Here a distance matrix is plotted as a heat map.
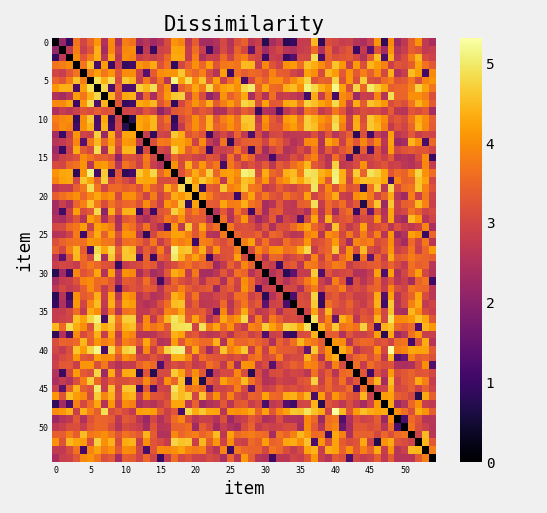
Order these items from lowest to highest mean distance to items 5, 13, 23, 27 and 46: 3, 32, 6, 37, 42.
37, 32, 42, 3, 6
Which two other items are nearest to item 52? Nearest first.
46, 37
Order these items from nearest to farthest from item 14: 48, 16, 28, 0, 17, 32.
28, 0, 16, 32, 48, 17
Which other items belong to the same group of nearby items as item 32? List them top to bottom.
9, 29
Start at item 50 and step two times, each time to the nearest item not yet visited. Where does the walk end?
41
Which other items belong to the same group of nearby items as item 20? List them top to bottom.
26
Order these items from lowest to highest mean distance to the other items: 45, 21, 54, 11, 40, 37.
54, 45, 21, 11, 40, 37
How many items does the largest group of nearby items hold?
7
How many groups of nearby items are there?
16
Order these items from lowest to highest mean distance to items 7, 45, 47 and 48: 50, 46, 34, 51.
34, 50, 51, 46
